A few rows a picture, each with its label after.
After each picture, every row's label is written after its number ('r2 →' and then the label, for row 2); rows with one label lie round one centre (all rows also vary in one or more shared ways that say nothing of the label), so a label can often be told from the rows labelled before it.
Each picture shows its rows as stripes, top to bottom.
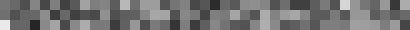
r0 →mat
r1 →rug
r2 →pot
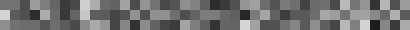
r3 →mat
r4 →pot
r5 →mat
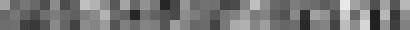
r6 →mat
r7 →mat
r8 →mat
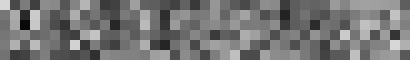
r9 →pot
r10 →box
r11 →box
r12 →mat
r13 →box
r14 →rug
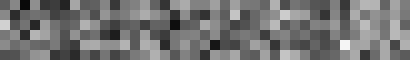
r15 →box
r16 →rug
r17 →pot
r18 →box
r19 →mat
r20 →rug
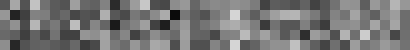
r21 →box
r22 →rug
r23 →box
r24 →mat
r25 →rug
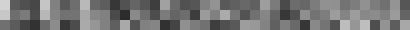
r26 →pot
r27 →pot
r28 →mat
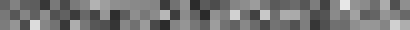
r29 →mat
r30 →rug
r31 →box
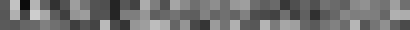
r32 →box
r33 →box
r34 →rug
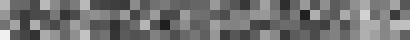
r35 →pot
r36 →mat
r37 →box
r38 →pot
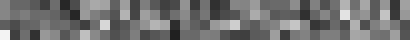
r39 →mat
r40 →mat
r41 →rug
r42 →pot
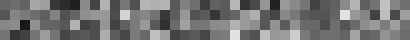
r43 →rug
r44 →mat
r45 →box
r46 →rug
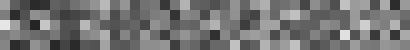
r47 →mat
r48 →rug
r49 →pot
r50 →mat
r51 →rug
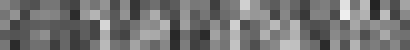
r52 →mat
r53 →mat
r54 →rug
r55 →rug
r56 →rug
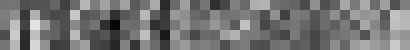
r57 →mat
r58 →box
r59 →box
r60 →box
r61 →box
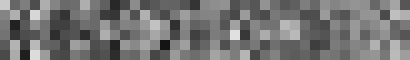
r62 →pot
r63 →box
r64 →rug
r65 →rug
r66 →box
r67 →box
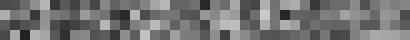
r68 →rug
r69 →pot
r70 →rug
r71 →box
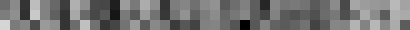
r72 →box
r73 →box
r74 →pot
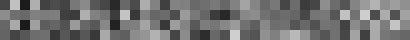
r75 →box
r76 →mat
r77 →box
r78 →rug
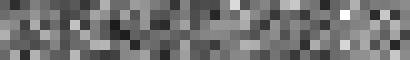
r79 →rug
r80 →mat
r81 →box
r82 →pot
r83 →mat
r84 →box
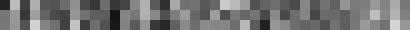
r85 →box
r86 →box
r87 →box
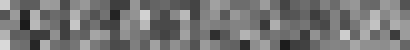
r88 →pot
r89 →box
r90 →box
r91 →mat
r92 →pot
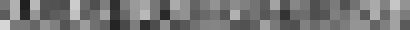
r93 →box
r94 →box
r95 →pot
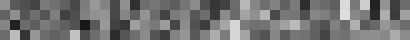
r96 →mat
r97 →mat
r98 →rug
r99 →box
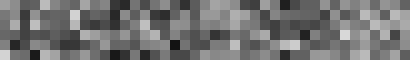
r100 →pot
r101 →box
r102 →box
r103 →mat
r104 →rug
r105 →pot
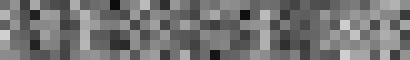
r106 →box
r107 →pot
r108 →mat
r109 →pot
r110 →pot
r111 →mat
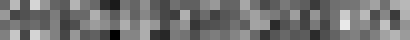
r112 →box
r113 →mat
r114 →mat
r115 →box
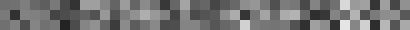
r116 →mat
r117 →rug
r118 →mat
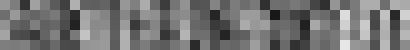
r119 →box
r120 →mat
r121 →mat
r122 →mat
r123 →mat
